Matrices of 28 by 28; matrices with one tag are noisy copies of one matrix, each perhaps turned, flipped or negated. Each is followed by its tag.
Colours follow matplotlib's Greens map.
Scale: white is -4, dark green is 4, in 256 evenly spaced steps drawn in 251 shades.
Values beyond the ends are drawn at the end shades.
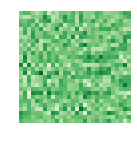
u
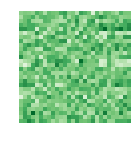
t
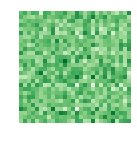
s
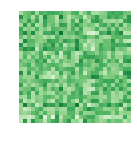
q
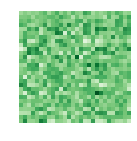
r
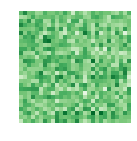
s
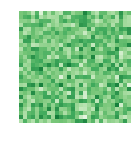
s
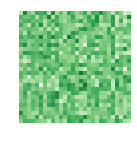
q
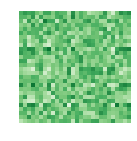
t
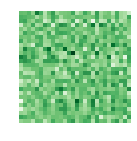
s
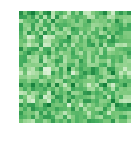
t
